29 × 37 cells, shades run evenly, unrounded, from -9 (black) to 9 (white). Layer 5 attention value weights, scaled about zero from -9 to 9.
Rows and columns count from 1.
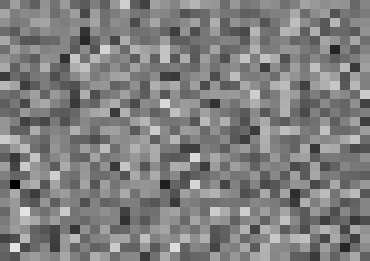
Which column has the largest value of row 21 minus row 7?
20
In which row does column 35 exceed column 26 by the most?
22
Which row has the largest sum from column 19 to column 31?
27
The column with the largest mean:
29
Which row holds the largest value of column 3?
24
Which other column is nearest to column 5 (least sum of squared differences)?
10
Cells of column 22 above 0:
17
